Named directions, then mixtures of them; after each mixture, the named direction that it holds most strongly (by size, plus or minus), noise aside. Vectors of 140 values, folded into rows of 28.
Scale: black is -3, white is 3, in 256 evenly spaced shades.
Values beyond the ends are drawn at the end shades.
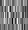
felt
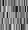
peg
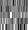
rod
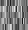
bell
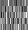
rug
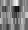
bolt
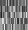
rug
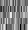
rod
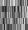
bell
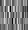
felt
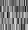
peg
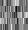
bolt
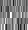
rod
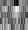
bolt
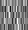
felt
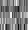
rod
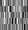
felt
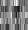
bolt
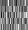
rug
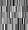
bell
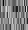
peg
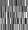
rug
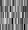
felt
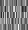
rug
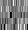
rod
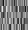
peg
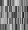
bell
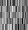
bell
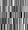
rod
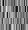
peg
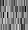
peg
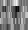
bolt
